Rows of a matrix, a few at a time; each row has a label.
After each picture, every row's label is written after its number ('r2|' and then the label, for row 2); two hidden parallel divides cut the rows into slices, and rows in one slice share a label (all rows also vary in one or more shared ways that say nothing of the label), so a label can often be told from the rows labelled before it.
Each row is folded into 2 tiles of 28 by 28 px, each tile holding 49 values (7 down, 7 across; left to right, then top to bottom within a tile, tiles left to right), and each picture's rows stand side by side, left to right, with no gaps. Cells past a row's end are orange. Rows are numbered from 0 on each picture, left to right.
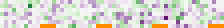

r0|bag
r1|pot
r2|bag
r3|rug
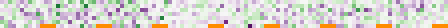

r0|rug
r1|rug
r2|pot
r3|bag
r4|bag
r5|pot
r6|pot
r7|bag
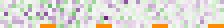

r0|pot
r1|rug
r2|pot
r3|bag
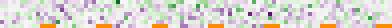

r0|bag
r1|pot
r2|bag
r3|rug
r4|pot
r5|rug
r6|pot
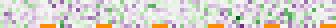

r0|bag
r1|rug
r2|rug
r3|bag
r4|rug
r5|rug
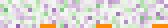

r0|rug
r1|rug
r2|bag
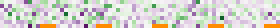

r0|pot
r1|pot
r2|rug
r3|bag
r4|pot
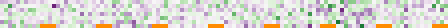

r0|rug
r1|pot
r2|pot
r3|bag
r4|pot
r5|pot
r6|pot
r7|bag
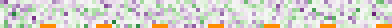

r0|rug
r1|rug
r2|bag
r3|rug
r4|rug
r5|rug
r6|pot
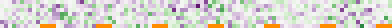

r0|bag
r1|bag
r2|bag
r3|pot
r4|pot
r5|bag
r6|pot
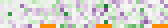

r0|bag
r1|pot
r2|bag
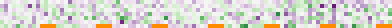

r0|pot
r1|pot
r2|bag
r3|bag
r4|bag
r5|pot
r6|bag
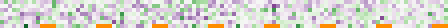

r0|bag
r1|bag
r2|bag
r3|rug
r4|bag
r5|bag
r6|pot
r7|bag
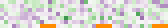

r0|rug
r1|bag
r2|rug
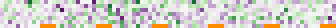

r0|rug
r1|pot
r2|pot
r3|bag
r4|pot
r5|rug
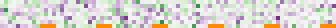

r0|rug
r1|pot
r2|pot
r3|bag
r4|bag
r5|bag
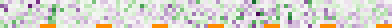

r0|pot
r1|rug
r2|bag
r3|pot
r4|bag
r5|bag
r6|bag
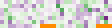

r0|rug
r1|rug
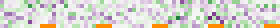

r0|bag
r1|bag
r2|pot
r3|pot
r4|rug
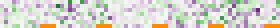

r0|pot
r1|rug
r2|bag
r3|bag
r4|pot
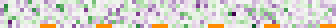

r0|rug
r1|rug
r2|pot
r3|pot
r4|rug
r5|rug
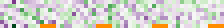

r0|pot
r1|bag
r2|rug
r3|bag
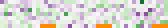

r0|rug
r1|bag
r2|bag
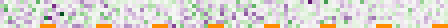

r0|rug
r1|bag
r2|rug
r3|bag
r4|rug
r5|pot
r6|bag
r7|bag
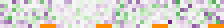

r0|pot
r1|pot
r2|rug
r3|bag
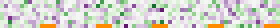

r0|bag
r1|pot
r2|rug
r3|bag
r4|pot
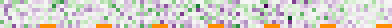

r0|pot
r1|pot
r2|rug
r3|pot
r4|pot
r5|bag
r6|rug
